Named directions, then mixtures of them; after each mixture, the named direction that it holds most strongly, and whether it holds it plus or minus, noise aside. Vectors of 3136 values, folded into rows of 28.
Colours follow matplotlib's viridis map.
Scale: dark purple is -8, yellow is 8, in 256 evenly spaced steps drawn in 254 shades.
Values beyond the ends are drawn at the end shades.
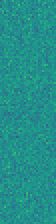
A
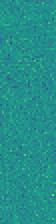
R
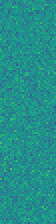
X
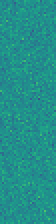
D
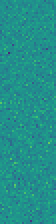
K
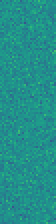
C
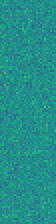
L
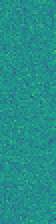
C, plus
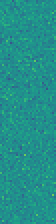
R, plus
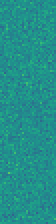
L, minus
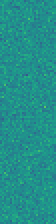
L, plus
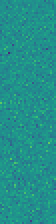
K, plus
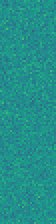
D, plus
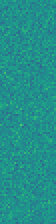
L, plus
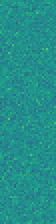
X, minus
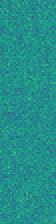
A, plus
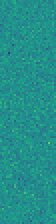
K, plus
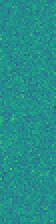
X, plus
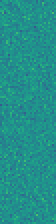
R, plus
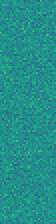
L, plus
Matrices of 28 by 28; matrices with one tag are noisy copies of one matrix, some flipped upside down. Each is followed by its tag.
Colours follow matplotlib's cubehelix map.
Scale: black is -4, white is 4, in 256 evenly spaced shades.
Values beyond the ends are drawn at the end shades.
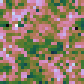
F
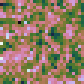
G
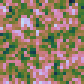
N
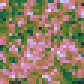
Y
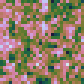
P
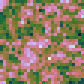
Y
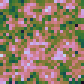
Y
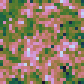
Y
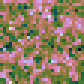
N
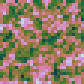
N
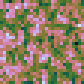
P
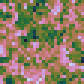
F
